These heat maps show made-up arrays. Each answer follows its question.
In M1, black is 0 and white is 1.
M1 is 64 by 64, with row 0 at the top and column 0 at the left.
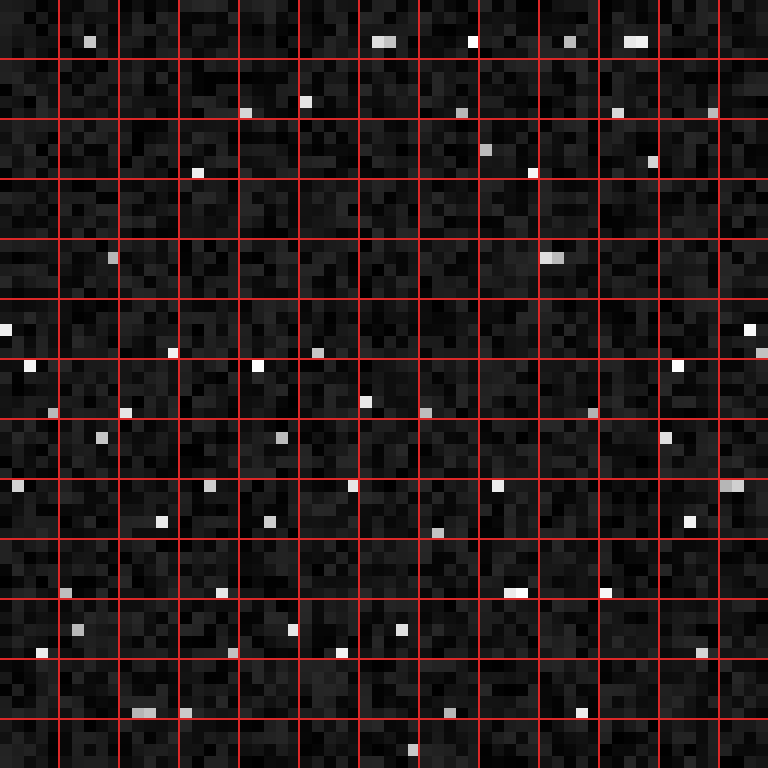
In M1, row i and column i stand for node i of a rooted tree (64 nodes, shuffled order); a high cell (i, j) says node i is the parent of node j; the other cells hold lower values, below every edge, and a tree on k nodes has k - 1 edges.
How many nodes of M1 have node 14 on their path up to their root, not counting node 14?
7
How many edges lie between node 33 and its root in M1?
9
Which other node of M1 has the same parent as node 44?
16
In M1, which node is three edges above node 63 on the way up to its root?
12
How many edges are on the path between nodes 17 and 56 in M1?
7
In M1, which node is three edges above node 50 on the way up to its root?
62
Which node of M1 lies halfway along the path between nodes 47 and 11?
30
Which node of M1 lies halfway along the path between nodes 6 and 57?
54
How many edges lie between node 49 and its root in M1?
3
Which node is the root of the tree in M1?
27
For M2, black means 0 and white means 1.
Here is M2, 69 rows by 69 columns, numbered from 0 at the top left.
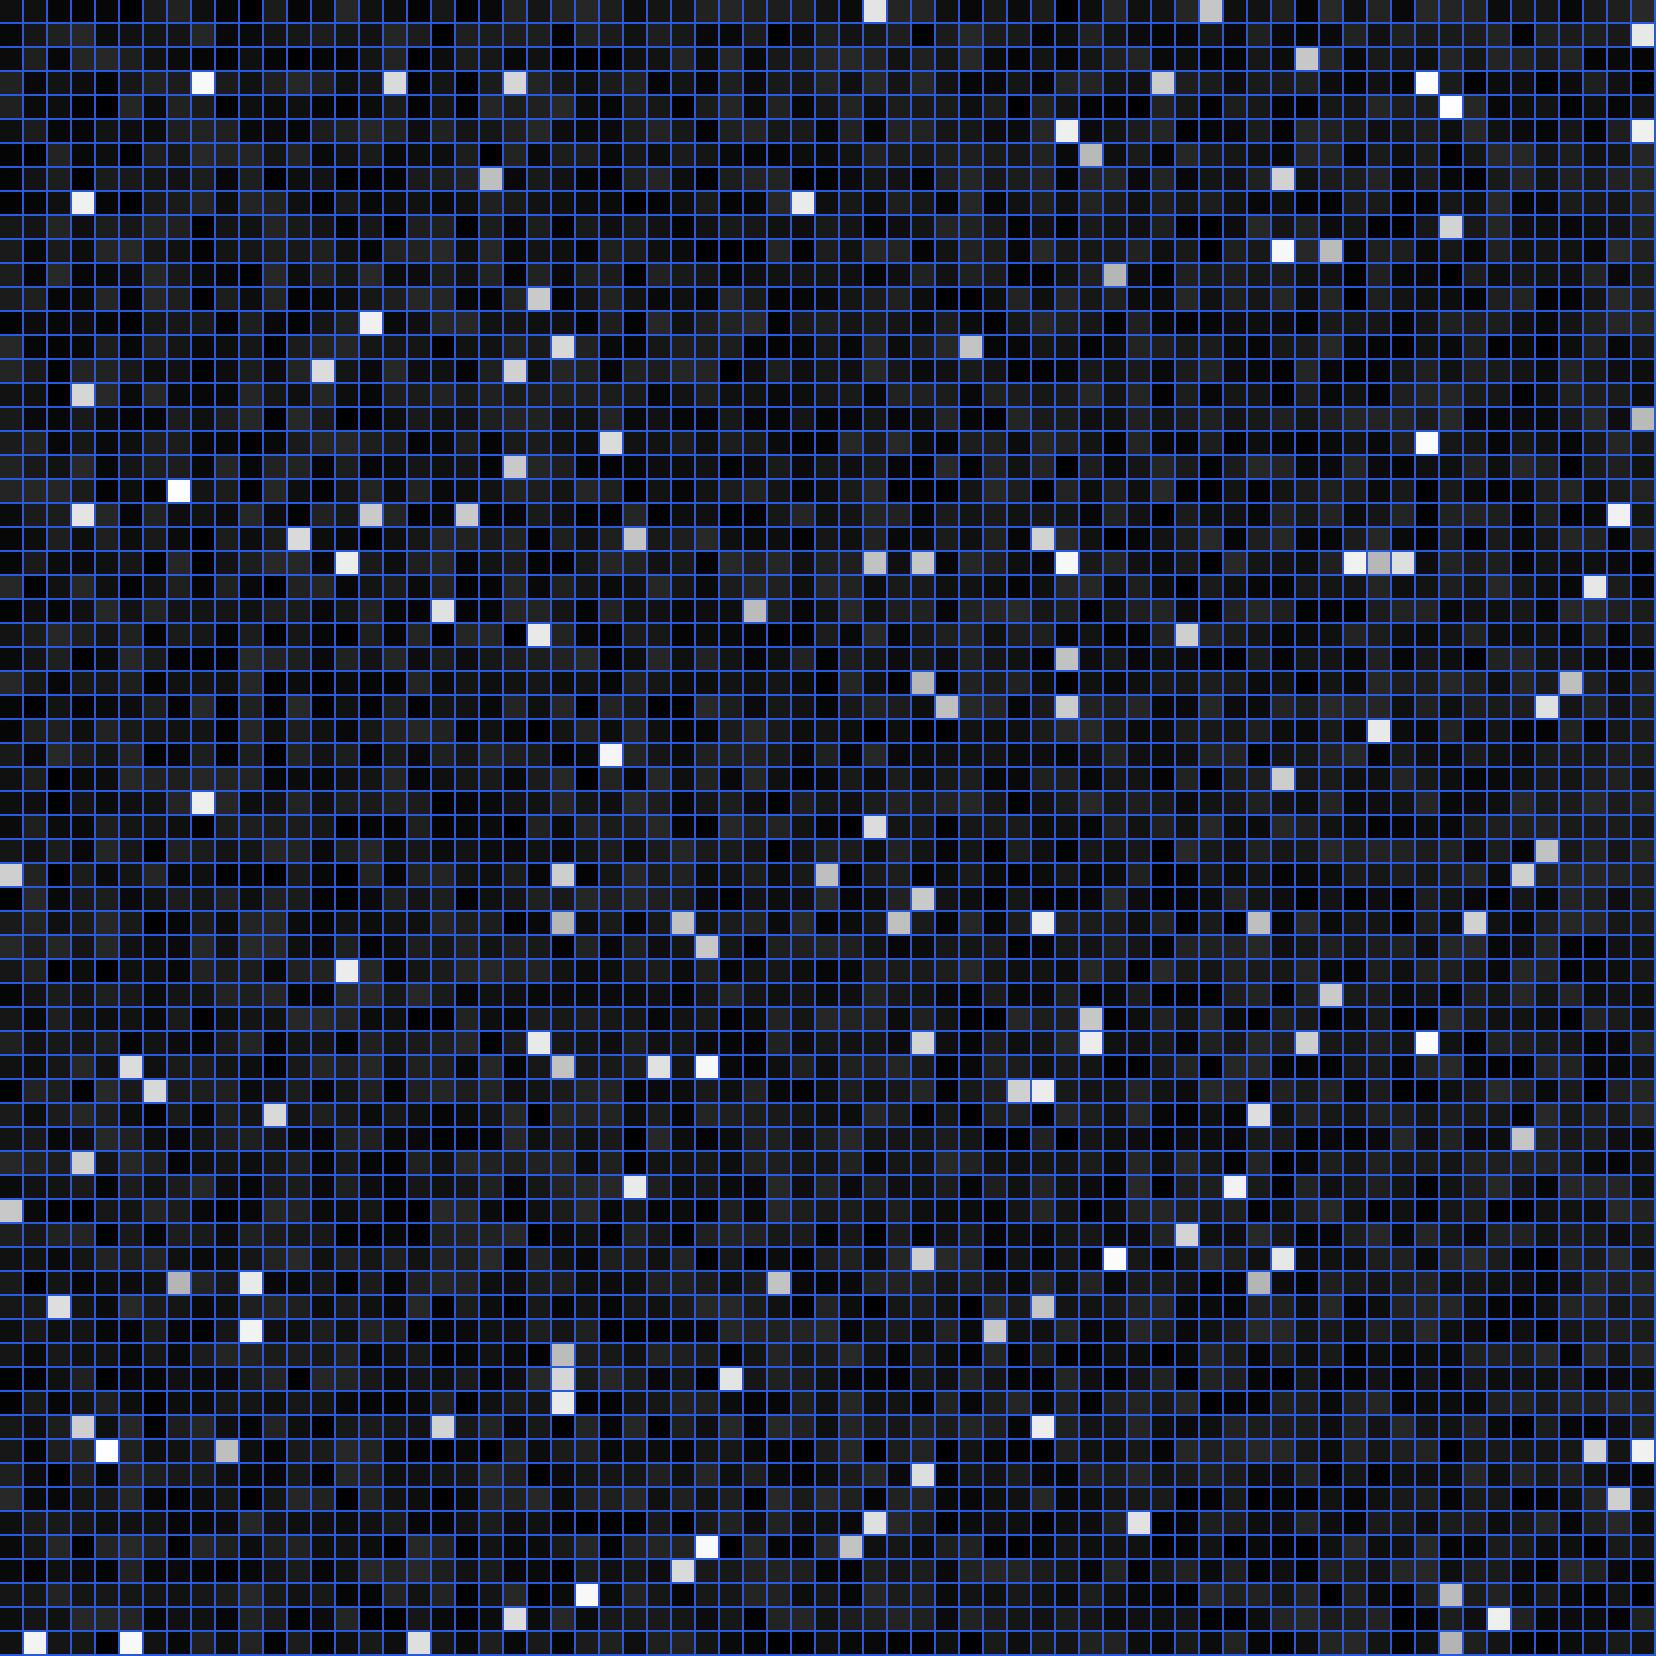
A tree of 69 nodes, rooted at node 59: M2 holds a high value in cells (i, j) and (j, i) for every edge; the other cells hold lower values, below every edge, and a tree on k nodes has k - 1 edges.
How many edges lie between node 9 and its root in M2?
8
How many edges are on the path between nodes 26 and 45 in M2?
3
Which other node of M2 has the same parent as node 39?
64
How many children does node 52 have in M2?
2
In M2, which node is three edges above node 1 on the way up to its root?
44
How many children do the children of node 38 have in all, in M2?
9
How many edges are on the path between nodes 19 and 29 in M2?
8
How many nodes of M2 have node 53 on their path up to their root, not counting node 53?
6
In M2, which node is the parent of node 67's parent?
3
